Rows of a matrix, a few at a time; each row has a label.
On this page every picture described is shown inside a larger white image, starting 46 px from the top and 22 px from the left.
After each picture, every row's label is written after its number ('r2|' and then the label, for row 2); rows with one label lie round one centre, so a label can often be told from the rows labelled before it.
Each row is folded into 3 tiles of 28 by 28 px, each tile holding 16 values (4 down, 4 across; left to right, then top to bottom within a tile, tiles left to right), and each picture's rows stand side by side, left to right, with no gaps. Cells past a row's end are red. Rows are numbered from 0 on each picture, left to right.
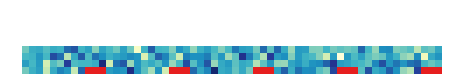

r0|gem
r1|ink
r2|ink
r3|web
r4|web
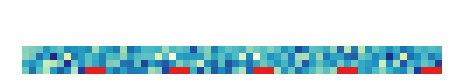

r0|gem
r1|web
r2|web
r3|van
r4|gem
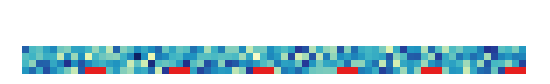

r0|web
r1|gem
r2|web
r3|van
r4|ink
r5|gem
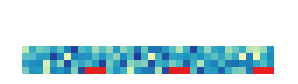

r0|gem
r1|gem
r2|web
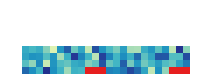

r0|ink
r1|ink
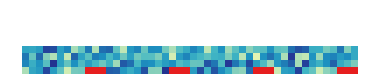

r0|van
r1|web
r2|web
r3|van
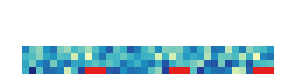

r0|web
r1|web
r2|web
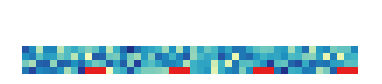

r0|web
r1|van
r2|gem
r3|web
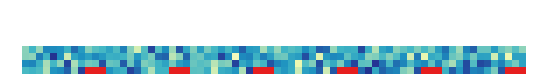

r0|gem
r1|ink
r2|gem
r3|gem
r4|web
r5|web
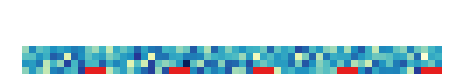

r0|gem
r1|gem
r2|web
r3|van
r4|web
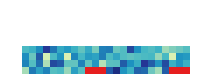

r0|van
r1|web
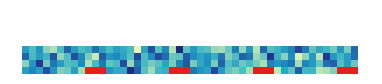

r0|ink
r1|ink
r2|ink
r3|van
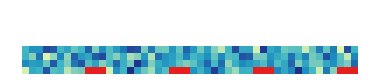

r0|van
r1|van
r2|ink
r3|ink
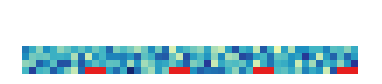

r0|web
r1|ink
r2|ink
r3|gem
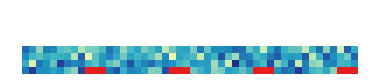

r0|web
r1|web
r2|gem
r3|ink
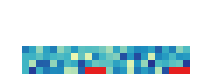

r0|web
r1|gem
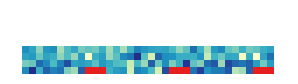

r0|web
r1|gem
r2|web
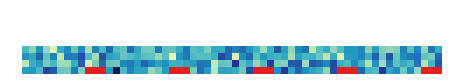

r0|ink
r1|web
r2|gem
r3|web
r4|ink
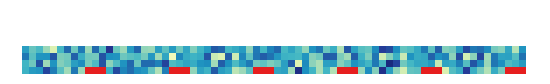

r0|ink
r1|web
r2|van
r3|ink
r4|van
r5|van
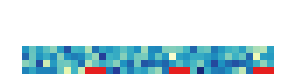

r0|ink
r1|web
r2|web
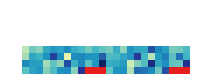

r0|gem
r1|gem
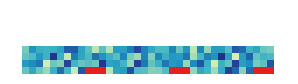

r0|gem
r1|van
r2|gem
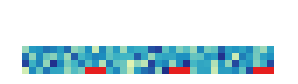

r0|van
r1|gem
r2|gem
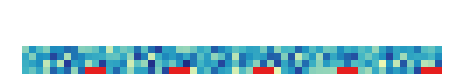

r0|gem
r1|gem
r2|van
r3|van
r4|gem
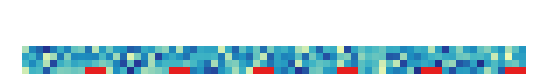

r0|van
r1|van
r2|ink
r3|ink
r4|gem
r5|web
